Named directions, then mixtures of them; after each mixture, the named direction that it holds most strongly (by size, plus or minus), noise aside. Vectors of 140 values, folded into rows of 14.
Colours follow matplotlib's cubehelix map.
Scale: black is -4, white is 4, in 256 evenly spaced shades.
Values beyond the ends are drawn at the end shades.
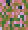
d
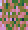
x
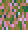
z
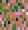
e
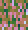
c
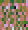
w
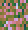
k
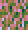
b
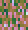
c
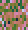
e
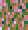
b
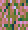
w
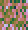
w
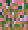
d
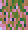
x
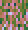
c
